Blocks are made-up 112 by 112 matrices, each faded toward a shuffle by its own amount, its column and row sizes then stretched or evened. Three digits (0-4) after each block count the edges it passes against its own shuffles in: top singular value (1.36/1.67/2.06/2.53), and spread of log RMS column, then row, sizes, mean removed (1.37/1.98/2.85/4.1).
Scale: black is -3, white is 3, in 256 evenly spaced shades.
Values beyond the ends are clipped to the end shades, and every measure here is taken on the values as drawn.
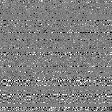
4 0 4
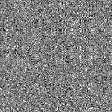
3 1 1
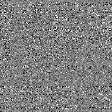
0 2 3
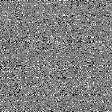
2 1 3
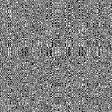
4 3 1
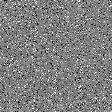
0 1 0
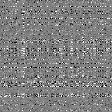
4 2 4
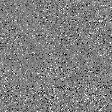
0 1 2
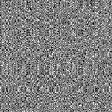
4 2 0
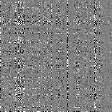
3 4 3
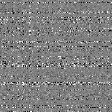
2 2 4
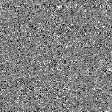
2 1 2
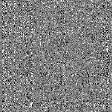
1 3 2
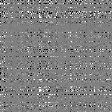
3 3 4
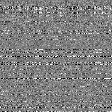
3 0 4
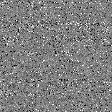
0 0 2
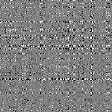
4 3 4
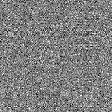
3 0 1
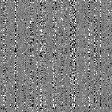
4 4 1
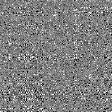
2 2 3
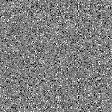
3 1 1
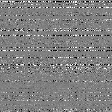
4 1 4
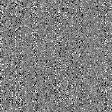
0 3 1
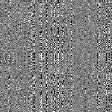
4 4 0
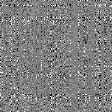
2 4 3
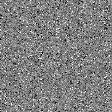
1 2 0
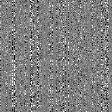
3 4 1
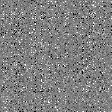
0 3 2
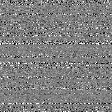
1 0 4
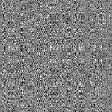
4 3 0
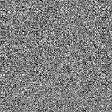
3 1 2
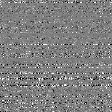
3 1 4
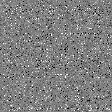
0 1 2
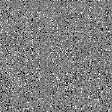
0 3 2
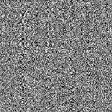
3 2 0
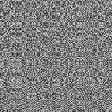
4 1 1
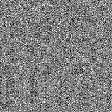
3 0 0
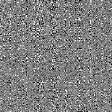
3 3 2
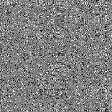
3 1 1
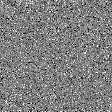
0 0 2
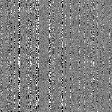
3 4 0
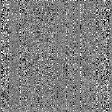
2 4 2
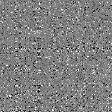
3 2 2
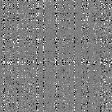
3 4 3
